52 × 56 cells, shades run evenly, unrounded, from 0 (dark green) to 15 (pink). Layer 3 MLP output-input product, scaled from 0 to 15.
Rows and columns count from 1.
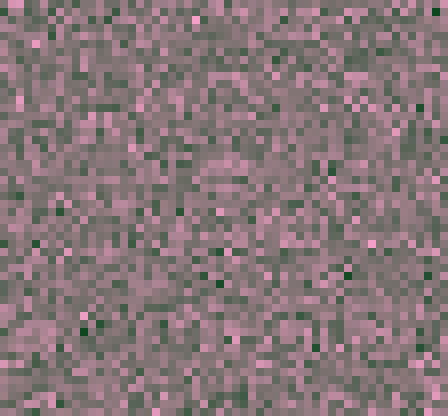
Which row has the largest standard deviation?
2
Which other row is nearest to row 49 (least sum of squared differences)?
23
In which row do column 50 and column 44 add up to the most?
51
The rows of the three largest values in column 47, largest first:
31, 14, 52
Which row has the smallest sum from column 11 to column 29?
43
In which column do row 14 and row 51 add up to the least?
8
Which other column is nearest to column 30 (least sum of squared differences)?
27
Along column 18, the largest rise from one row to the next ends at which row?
48
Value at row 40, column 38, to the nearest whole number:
3
